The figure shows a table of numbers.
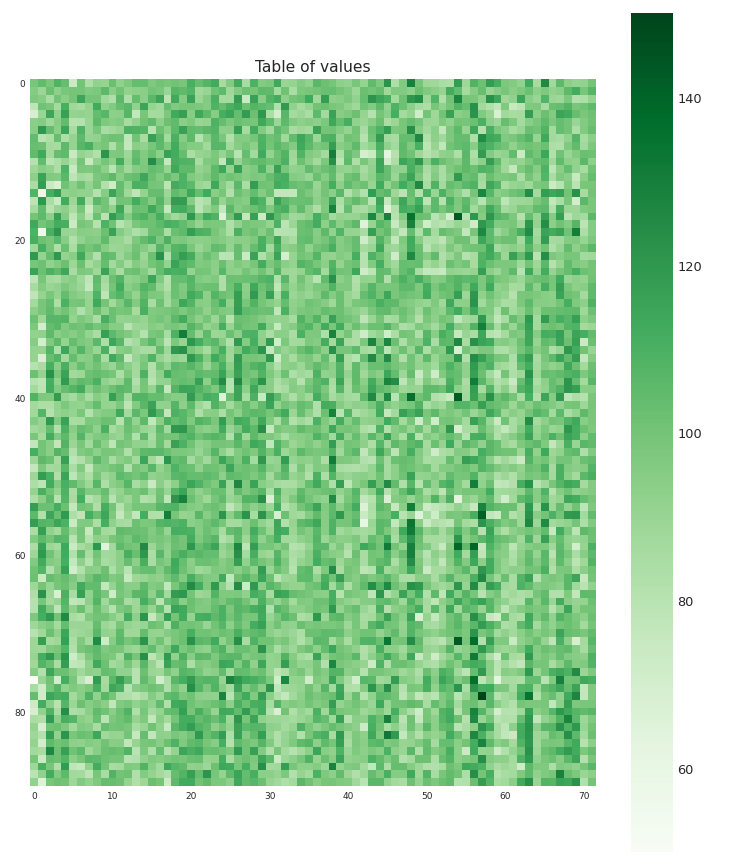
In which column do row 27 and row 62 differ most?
50
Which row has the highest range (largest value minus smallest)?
76
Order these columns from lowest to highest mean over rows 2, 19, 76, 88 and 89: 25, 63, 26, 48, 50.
25, 50, 48, 63, 26
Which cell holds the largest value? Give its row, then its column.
78, 57
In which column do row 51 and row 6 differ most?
1
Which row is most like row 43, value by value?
37
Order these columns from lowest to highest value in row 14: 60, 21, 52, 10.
60, 21, 52, 10
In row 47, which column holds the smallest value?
51
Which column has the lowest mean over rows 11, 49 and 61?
5
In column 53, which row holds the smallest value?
17
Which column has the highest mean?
63
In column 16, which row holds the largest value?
22
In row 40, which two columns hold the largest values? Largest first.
54, 48
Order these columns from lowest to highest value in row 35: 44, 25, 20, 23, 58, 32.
25, 32, 44, 58, 23, 20
